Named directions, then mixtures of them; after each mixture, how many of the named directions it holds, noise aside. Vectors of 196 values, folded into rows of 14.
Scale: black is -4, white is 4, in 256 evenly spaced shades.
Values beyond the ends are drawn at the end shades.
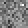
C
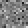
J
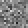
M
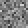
three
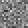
two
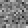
two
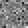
one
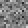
two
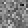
one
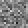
one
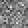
two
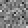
three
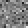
one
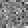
one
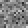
two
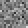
three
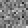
three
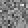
two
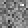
one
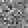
one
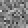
three
